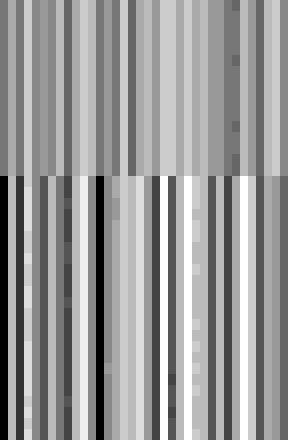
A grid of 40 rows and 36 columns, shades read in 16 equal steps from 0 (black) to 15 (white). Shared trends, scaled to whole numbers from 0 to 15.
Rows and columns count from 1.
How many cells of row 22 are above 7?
24
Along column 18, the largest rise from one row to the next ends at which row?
17
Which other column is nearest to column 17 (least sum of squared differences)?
30
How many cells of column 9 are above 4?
21
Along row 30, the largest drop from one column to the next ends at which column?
22
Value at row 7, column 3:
7
